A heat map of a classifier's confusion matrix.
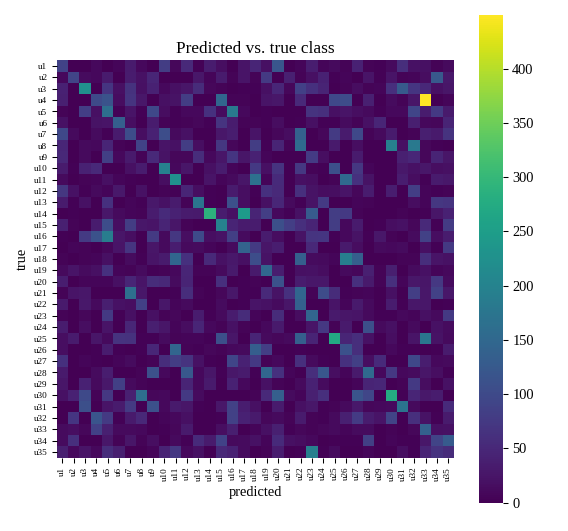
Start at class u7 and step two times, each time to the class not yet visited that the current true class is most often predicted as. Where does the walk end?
u8
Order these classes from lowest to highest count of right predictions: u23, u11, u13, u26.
u26, u23, u13, u11
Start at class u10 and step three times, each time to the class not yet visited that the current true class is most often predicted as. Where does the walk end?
u4
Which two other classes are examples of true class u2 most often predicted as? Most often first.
u34, u19
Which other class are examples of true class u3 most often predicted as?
u31
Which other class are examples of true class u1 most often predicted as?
u20
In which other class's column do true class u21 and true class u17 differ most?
u22
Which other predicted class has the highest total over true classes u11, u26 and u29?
u18
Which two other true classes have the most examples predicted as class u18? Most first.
u11, u26
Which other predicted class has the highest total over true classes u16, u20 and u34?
u5
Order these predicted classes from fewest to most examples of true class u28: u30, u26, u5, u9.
u26, u5, u30, u9
